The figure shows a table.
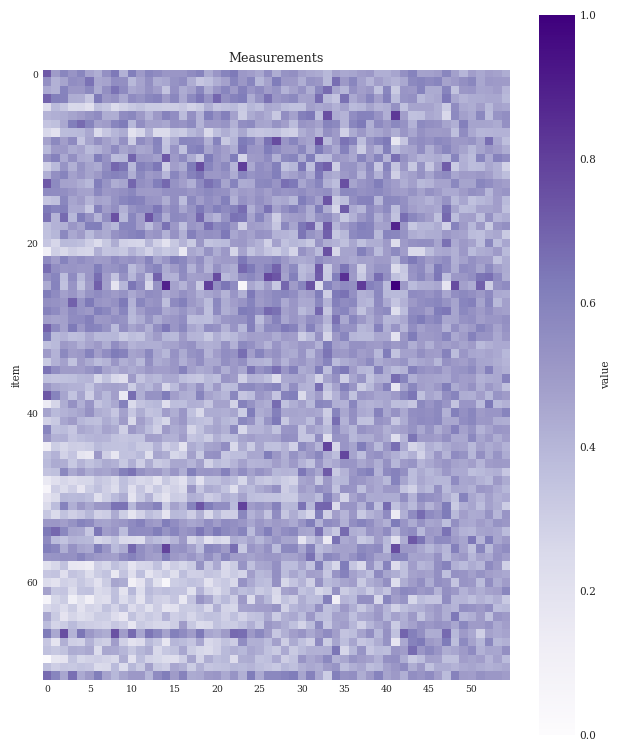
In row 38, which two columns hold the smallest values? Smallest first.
9, 30
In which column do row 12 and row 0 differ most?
0
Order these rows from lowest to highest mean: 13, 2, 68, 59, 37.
59, 68, 37, 2, 13
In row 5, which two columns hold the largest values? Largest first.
41, 33
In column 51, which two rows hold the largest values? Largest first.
25, 24
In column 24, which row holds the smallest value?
62
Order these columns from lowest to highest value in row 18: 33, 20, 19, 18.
18, 20, 19, 33
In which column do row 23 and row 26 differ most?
23
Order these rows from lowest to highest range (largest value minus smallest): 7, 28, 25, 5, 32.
32, 7, 28, 5, 25
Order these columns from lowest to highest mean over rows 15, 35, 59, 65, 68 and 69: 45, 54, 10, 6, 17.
10, 6, 17, 54, 45
